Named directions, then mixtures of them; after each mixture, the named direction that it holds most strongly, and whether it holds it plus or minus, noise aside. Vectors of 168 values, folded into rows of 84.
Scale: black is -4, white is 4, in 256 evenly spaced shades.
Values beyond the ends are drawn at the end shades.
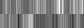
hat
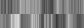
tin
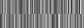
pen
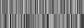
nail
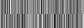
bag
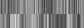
tin, plus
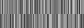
pen, plus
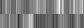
hat, plus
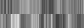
tin, plus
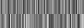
nail, minus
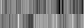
hat, minus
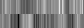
hat, plus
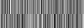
bag, plus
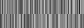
pen, plus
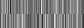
bag, minus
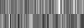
hat, plus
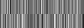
bag, minus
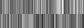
hat, plus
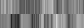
tin, minus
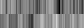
hat, minus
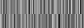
pen, minus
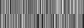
bag, minus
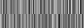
pen, minus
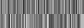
nail, minus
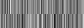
bag, plus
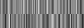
nail, plus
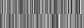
pen, plus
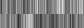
hat, plus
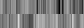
hat, minus
